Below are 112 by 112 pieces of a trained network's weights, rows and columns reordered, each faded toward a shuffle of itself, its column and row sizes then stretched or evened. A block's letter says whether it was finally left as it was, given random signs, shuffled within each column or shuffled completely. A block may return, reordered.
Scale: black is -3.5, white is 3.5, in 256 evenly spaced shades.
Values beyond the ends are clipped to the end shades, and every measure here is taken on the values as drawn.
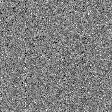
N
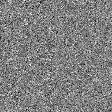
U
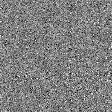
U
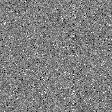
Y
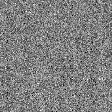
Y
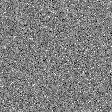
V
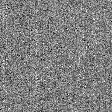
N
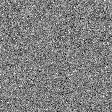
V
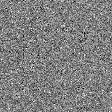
U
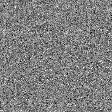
U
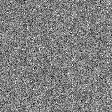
N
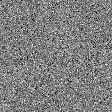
N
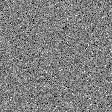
V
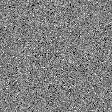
N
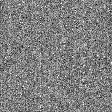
N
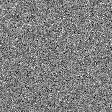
V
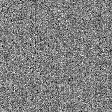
N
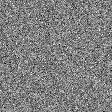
V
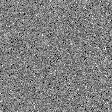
N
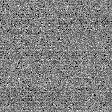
Y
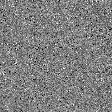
U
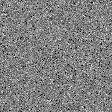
N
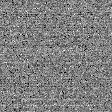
Y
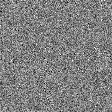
U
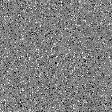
Y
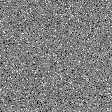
V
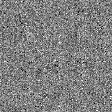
Y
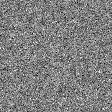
V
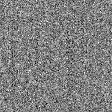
Y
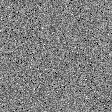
V
